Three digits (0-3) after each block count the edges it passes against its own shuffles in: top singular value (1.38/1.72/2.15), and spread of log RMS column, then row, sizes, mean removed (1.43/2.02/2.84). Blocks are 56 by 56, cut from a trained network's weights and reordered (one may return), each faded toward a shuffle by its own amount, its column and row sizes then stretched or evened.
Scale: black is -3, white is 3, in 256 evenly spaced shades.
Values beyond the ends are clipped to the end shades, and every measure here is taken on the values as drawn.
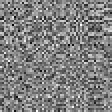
3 0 2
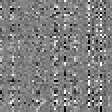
3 3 2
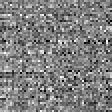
2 0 2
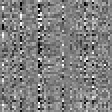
2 3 0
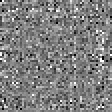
0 2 2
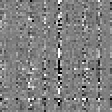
2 3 1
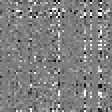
3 3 2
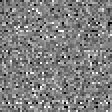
1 0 2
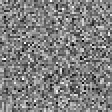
1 1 0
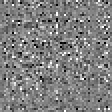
1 2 2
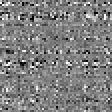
2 2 3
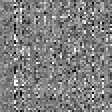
1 3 0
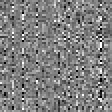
2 3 0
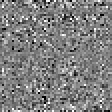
0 2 2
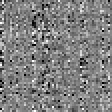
1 3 0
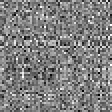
3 1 1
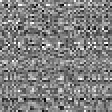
3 1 2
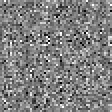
0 2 1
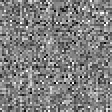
1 0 1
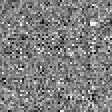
0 1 2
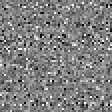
1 1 2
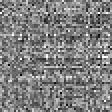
2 1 1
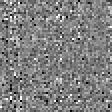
0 2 1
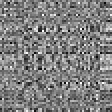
3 0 3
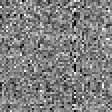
1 1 0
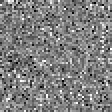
1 0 0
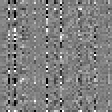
3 3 1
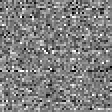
2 0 2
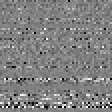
1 0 3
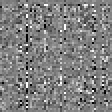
1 3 2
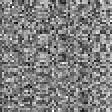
3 0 1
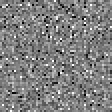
0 1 1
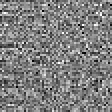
2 0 1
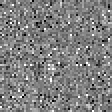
0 1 1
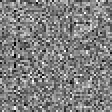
2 1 0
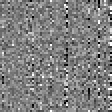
0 3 0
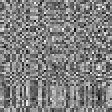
3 2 0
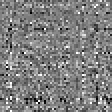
1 2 2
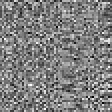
3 1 1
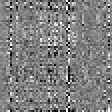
2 3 1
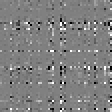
2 3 3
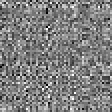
3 1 2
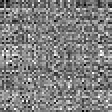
3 2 0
